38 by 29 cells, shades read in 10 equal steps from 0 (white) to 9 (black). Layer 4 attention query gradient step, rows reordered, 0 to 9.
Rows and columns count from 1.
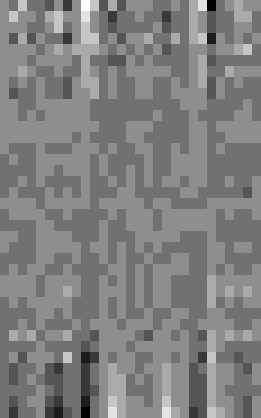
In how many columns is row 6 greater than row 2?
12
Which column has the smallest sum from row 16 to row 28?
24
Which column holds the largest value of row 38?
10
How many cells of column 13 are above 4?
19
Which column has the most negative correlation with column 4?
17
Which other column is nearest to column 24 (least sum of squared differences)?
14
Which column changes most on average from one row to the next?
8
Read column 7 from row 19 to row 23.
4 5 5 4 4
